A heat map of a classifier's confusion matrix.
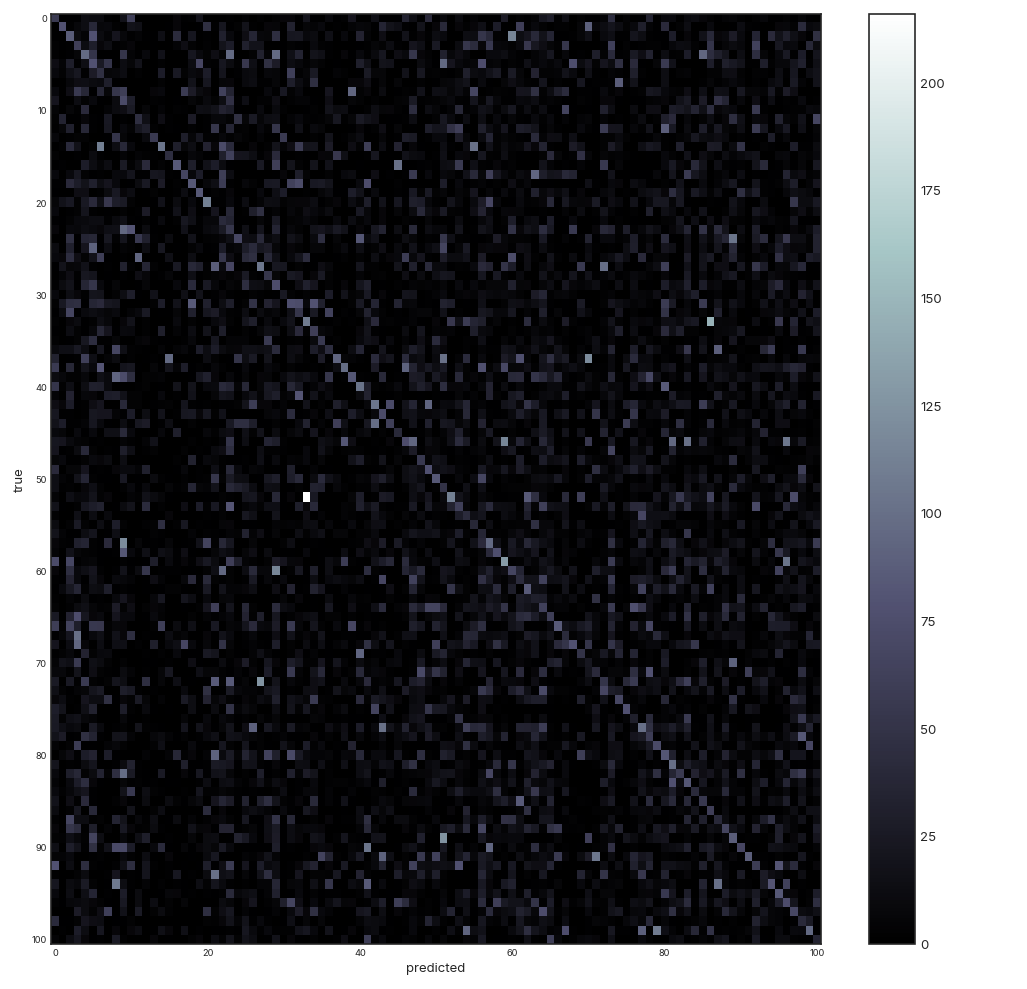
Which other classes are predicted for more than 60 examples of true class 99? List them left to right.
54, 67, 77, 79
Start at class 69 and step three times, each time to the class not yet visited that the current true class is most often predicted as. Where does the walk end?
21
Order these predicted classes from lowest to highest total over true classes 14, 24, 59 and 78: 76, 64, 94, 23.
94, 76, 64, 23
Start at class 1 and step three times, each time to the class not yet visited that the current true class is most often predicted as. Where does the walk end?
51
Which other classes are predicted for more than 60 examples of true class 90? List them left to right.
8, 9, 41, 57
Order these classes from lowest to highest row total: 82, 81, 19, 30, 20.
30, 19, 81, 20, 82
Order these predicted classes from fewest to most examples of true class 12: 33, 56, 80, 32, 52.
33, 32, 56, 52, 80
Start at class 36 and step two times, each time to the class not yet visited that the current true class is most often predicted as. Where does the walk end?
2
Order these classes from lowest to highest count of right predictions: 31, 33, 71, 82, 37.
71, 82, 31, 37, 33
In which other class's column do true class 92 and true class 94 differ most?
8
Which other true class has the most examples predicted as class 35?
91
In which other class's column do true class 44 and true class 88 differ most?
42
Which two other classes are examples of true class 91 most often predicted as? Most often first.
71, 43
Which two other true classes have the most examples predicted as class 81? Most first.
46, 83
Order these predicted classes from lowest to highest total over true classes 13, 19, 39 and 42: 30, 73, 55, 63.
55, 73, 30, 63
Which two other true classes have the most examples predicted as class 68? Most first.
5, 23
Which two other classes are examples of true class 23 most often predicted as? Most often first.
9, 10
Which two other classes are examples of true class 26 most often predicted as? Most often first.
11, 60
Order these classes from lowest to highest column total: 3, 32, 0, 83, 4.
32, 0, 3, 4, 83
